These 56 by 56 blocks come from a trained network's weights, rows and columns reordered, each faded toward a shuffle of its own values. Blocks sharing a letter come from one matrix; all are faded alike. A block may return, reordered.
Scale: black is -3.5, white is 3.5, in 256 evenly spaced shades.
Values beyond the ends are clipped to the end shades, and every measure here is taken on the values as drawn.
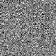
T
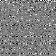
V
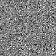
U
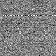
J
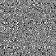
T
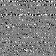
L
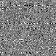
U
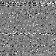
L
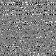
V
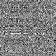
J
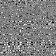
V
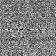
J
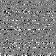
L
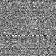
J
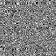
T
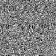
T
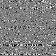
L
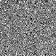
U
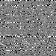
L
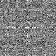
J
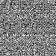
J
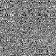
T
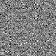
T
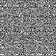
J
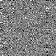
T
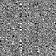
T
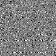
U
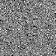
U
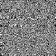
T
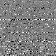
V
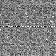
J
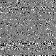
V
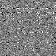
U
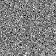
U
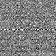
J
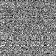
J
